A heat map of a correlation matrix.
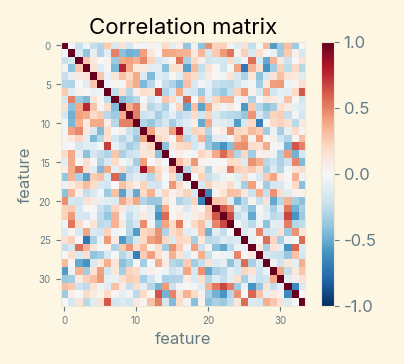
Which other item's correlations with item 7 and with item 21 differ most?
17
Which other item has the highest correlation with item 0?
20
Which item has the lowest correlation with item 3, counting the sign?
25
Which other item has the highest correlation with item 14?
22
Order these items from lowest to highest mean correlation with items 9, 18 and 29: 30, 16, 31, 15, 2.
31, 16, 15, 30, 2
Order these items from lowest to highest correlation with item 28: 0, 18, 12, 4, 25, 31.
18, 4, 12, 31, 0, 25
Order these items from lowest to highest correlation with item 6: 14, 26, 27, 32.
14, 27, 26, 32
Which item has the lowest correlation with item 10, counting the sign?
27
